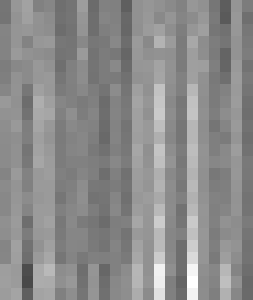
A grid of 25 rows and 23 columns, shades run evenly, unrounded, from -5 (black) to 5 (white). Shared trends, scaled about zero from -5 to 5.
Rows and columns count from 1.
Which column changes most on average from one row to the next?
15
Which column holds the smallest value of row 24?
3
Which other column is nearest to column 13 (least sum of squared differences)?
5
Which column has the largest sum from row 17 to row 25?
18
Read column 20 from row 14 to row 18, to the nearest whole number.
0 0 0 0 0
